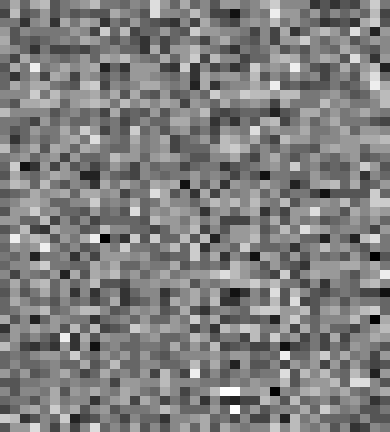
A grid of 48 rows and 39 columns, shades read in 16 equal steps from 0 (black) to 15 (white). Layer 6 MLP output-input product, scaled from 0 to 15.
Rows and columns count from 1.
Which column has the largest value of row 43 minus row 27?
36
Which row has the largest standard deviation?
27
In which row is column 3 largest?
26
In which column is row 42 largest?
20
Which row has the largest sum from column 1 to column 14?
12
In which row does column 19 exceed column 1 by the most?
8
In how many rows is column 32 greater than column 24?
23
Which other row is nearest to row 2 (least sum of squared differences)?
25
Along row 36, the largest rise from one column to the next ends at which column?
39
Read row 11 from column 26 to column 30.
11 11 9 11 11
